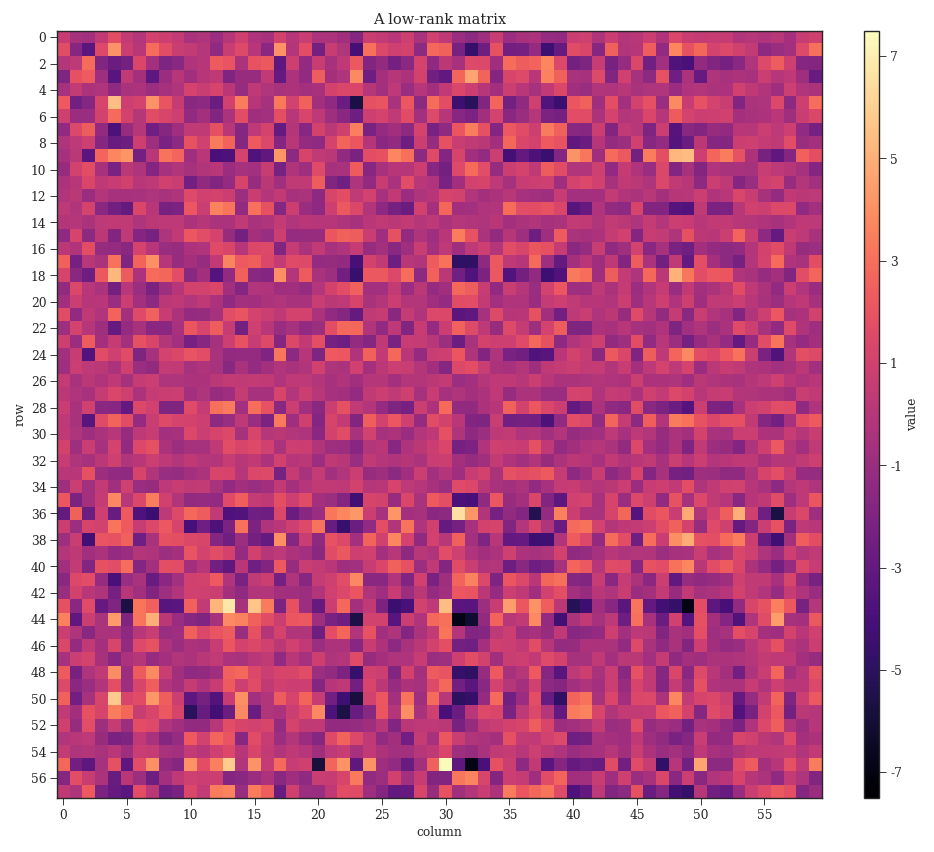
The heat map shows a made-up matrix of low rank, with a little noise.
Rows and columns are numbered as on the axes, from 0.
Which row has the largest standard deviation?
43
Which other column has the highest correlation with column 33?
42
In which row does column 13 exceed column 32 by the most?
55
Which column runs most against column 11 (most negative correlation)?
14
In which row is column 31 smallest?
44
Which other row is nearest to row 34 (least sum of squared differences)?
20
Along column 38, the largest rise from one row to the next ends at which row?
2
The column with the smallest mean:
32
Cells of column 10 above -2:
53
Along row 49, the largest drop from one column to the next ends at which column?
31
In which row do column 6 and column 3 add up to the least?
36
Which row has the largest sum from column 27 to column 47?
3
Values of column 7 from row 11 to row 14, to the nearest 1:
0 0 0 0
